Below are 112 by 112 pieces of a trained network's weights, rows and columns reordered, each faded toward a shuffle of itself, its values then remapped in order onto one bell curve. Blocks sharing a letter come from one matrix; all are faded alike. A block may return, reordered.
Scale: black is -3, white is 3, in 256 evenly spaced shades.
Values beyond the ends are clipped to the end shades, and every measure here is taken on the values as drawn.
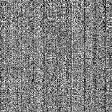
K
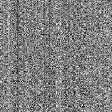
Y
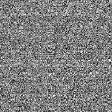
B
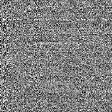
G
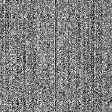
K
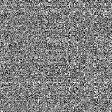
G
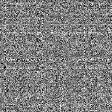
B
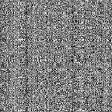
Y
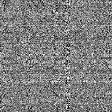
B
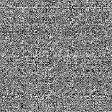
B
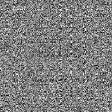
G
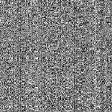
Y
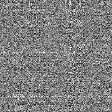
G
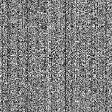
K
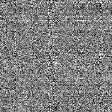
B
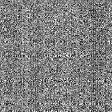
Y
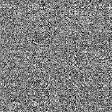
G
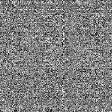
G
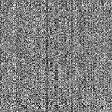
Y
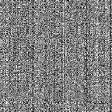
K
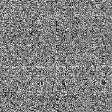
G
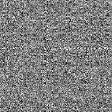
G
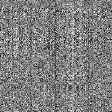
Y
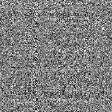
G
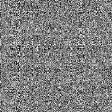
G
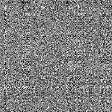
G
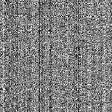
K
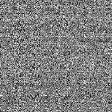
B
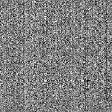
Y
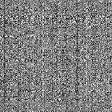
Y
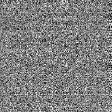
B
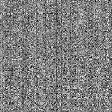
Y
